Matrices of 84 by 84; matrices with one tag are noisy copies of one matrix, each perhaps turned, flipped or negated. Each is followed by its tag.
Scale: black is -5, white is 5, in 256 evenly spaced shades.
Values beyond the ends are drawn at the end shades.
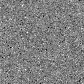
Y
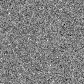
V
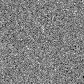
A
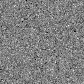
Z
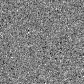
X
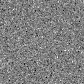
V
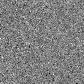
A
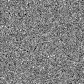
Y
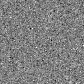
X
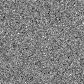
V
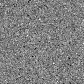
Y
